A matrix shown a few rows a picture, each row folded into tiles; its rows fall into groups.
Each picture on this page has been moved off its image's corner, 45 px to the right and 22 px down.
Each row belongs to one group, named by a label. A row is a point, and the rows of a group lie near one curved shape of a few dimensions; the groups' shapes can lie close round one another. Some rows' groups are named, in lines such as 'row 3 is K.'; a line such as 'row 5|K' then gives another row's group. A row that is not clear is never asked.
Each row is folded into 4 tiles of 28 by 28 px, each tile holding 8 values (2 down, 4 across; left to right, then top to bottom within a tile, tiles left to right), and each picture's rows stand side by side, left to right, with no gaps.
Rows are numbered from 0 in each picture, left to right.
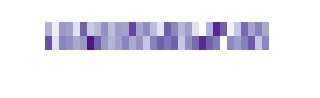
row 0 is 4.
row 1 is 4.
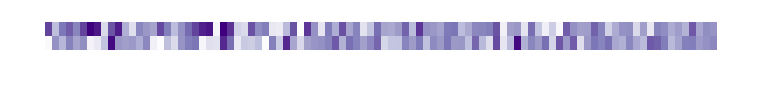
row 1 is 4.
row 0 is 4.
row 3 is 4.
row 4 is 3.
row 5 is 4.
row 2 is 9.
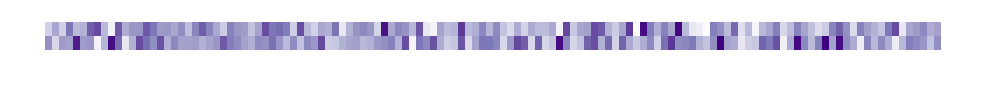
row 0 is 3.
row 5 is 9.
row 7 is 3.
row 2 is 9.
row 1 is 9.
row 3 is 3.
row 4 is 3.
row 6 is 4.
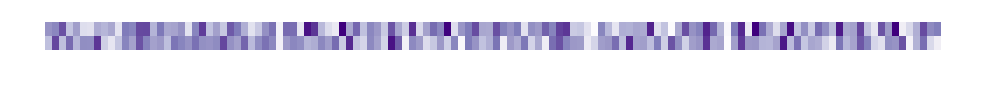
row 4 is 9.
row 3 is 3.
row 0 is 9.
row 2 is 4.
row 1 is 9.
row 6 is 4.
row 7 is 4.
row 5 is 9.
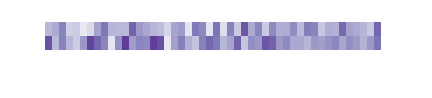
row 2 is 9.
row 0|4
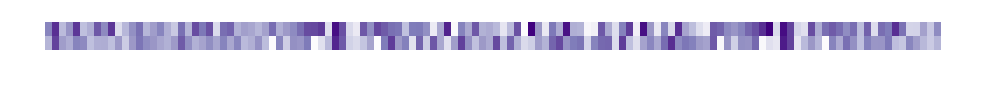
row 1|4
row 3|3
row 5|9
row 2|4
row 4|9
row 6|4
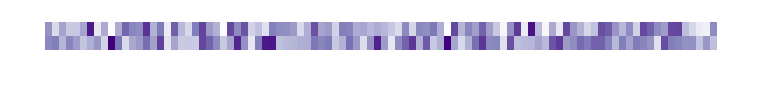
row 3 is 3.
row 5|9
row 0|9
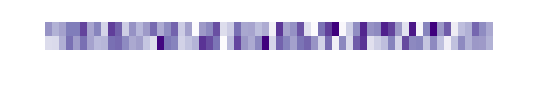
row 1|4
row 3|9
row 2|4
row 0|4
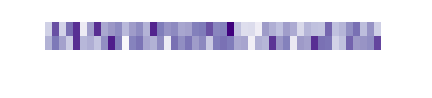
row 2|4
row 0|3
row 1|9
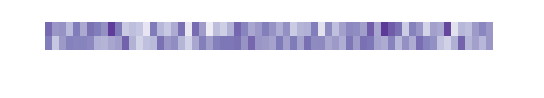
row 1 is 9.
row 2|9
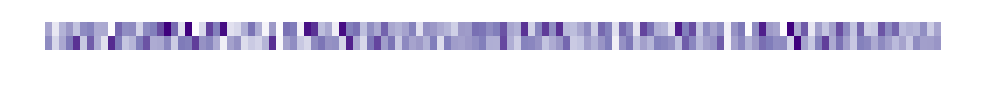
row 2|4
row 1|9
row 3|9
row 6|4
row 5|4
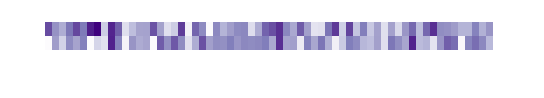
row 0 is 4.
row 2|3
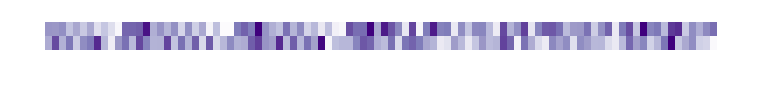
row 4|3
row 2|9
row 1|9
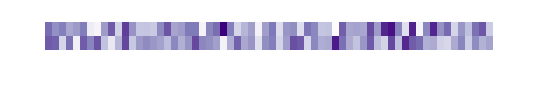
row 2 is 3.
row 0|3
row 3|9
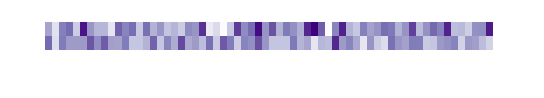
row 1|9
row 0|4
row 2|4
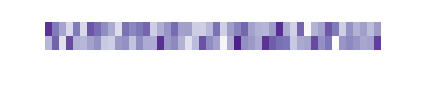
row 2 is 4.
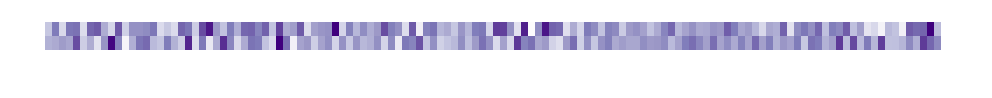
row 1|3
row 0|3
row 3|9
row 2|3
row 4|9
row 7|9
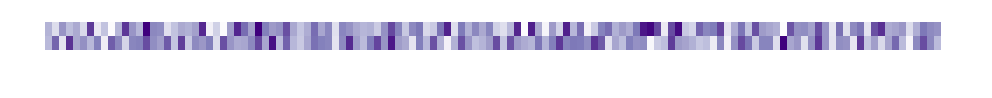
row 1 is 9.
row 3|3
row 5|4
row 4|9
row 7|3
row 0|9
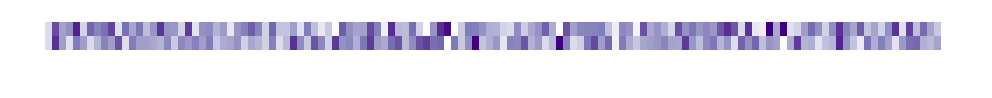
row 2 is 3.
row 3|4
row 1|9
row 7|3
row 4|3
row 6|9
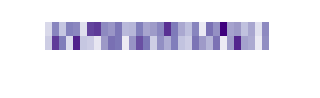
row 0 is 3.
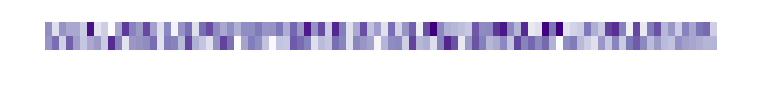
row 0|9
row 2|4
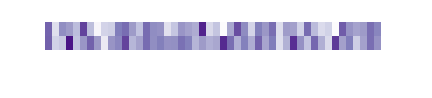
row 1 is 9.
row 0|3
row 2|3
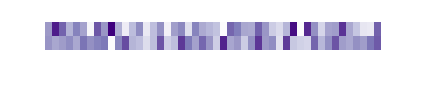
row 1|3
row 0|9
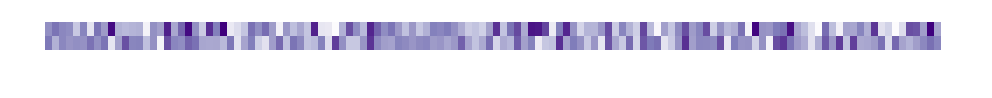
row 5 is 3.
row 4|4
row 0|9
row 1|4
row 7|9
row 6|9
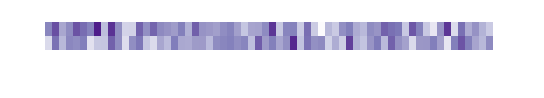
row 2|3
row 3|3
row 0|4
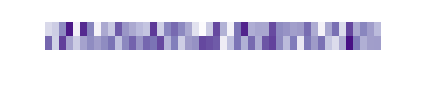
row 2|3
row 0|9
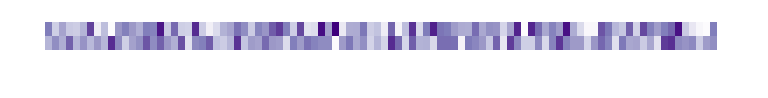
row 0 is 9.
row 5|9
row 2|9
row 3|3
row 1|3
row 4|9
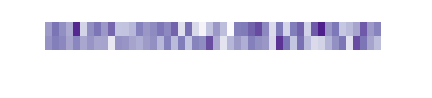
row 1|9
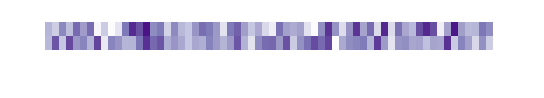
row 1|4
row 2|4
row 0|9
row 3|4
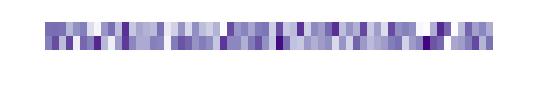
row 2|3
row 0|3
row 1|3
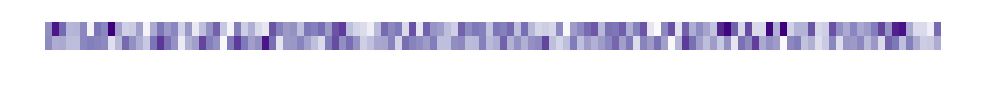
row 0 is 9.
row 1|4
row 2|9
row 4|9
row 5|3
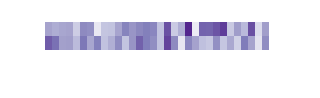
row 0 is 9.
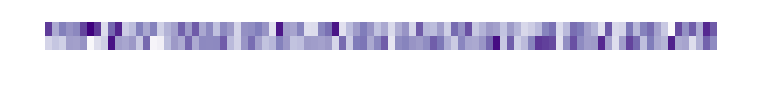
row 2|4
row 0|4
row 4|4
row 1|4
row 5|3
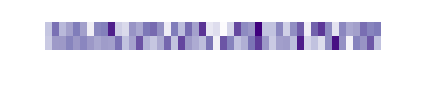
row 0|4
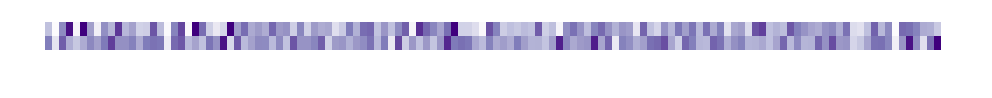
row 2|9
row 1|4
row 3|9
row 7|4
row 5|4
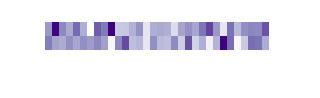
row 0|9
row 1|3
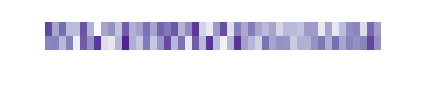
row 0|3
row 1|3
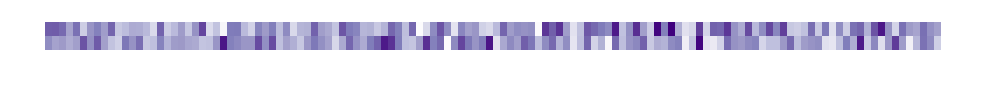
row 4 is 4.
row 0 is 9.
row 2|4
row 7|3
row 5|4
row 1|9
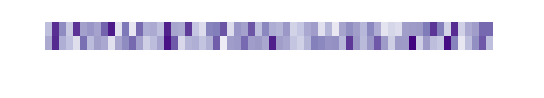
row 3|3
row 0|3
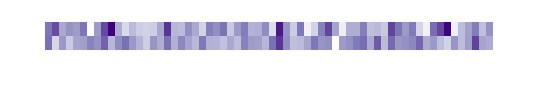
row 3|4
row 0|9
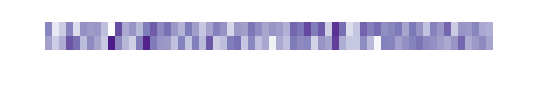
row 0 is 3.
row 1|9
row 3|9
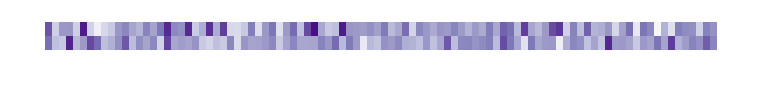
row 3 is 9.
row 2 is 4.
